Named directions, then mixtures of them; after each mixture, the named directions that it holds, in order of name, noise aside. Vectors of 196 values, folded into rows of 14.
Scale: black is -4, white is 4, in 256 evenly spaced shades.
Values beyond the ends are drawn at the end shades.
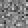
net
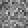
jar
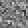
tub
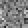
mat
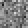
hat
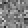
jar, mat.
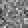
mat.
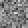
hat, mat, tub.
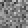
hat.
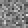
mat, net.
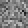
jar, tub.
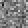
hat, net.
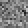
jar, tub.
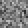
mat, tub.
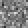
hat, mat, net.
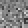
mat.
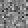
net.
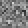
tub.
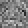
jar, tub.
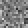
mat.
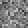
jar.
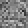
jar, tub.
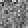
hat.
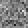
jar, tub.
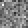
hat.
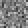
hat, mat, net.
